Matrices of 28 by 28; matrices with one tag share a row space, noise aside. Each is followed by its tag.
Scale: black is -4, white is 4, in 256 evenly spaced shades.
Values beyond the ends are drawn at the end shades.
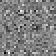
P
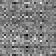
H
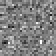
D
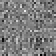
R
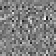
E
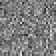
E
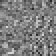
D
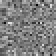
D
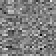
D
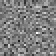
P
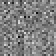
P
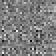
R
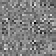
R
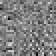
D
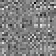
R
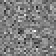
P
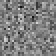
P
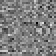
D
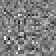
P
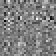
P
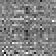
H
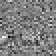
D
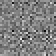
E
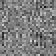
R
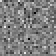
P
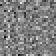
P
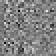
P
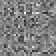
P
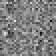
D
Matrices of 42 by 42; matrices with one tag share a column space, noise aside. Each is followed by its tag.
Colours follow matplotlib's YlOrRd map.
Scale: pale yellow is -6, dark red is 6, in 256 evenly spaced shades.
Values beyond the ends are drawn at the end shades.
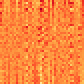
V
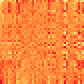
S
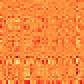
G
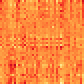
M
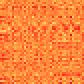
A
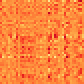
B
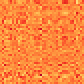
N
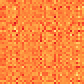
A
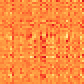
B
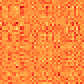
A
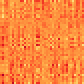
M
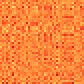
A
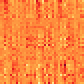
M
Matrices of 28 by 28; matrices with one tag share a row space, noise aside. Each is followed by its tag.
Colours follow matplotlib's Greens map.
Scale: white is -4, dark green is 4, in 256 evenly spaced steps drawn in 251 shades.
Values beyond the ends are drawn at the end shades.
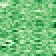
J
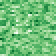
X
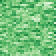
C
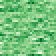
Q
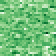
X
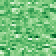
X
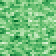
X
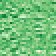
J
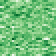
X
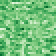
X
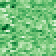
J
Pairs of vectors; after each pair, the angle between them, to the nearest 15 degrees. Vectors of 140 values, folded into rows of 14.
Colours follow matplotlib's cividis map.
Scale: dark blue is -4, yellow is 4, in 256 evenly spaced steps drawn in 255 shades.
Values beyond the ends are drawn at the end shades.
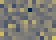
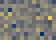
120 degrees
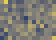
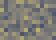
120 degrees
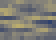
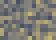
120 degrees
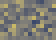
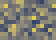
15 degrees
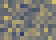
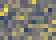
105 degrees
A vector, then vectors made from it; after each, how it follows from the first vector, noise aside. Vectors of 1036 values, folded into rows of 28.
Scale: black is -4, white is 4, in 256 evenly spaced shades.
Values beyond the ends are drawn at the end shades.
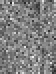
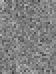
reversed, negated, shrunk.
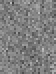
negated, shrunk.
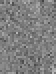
negated, shrunk.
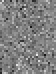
reversed, negated, partly zeroed.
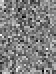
reversed, negated.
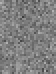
reversed, negated, shrunk.
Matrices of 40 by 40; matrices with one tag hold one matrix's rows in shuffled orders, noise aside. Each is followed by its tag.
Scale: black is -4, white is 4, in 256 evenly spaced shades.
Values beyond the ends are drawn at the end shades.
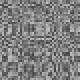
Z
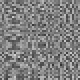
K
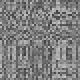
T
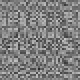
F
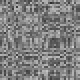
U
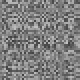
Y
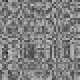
Z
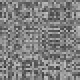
U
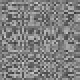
Y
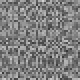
F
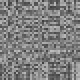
U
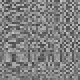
K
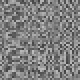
K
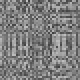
T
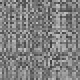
T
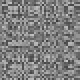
Y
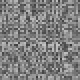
F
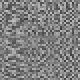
K
